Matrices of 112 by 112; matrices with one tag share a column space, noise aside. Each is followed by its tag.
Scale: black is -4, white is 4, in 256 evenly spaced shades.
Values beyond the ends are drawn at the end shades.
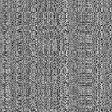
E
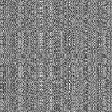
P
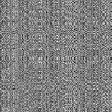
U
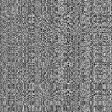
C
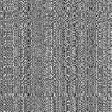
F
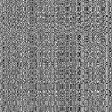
C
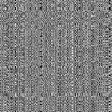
F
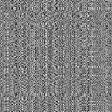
F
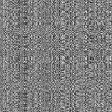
U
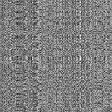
U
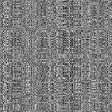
P
